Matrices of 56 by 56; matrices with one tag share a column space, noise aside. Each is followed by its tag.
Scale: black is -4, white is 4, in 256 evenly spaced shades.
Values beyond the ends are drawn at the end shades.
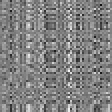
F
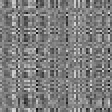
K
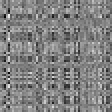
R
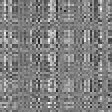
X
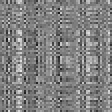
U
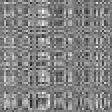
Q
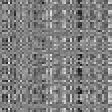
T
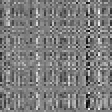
Q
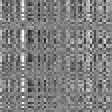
X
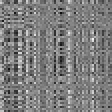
U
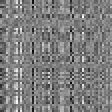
R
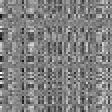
R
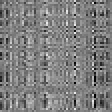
Q
